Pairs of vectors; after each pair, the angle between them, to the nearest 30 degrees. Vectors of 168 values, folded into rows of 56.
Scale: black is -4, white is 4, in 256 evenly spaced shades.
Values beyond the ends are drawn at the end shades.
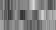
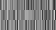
90 degrees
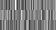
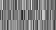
120 degrees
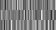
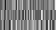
30 degrees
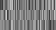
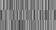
120 degrees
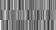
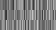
120 degrees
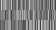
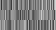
150 degrees
